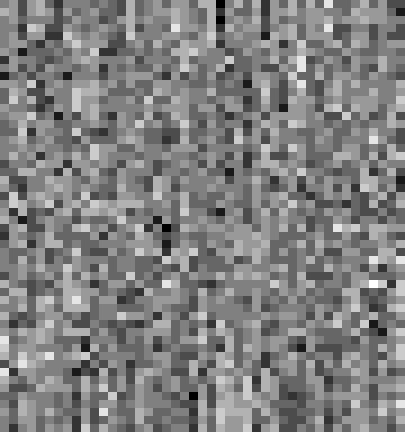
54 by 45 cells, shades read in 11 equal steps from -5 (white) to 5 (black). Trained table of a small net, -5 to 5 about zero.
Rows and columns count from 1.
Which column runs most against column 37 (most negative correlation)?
25
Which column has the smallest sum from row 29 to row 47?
45
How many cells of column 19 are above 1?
7
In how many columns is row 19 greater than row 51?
18
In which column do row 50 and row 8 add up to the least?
26
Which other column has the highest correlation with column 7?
30
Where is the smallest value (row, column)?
36, 42
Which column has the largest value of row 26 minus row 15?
39
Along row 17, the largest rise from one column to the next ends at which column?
4
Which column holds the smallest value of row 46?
3
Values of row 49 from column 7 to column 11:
-1 -1 1 -2 0
